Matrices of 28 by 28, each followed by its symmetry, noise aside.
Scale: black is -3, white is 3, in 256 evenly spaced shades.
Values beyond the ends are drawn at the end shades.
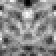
mirrored left to right.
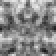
mirrored left to right.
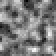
symmetric.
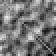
symmetric.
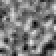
no symmetry.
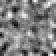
antisymmetric.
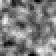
no symmetry.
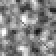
no symmetry.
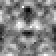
mirrored left to right.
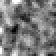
no symmetry.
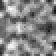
mirrored top to bottom.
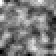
no symmetry.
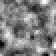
antisymmetric.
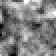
antisymmetric.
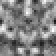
mirrored left to right.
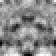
mirrored left to right.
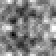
mirrored top to bottom.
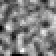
no symmetry.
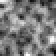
no symmetry.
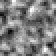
antisymmetric.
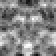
mirrored left to right.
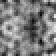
mirrored top to bottom.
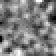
antisymmetric.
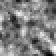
antisymmetric.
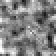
no symmetry.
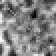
no symmetry.
